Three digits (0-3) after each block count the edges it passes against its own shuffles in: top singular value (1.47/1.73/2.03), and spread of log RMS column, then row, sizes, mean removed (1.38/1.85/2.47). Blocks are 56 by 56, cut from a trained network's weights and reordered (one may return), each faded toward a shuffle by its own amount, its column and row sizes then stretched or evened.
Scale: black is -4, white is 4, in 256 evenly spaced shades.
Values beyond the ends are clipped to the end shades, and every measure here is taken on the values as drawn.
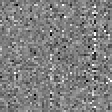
1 2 0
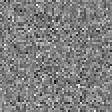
2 1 0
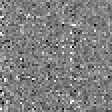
0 2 2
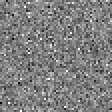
0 0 0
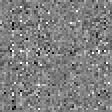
1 2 2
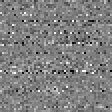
0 0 3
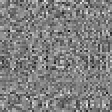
3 1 2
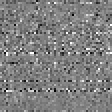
2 1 3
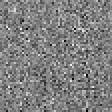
1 2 1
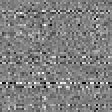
3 0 3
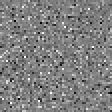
0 0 1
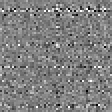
2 1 3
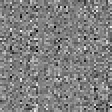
2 3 1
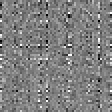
3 3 2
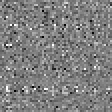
0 1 2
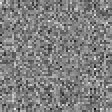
2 1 0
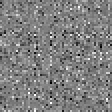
2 2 1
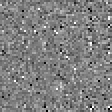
1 1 0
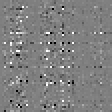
2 3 2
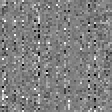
0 3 0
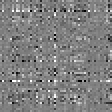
3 3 3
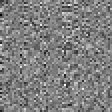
3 3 0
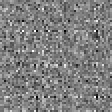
2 2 2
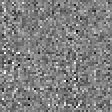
1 2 1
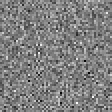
2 0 0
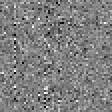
0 2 1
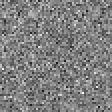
1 0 0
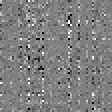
1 3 2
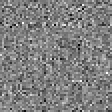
2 0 2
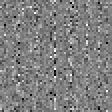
0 3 0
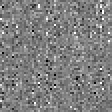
0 3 1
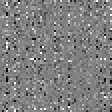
0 3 1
